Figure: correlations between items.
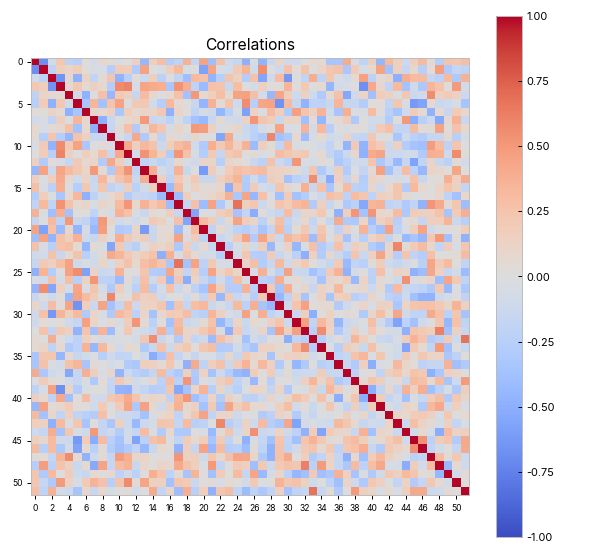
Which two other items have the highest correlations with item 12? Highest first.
31, 9
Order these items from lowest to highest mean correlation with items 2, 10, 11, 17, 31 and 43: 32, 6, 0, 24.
0, 6, 32, 24
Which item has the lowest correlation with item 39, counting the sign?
3
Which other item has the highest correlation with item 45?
46
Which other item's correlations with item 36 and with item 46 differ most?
5
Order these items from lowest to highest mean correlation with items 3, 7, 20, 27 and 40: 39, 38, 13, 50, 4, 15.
39, 4, 38, 15, 13, 50
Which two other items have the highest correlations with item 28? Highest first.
9, 5
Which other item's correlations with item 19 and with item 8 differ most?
18
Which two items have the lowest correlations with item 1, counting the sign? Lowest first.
0, 20
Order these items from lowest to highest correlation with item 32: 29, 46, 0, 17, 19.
0, 19, 46, 17, 29
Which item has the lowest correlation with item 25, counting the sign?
6
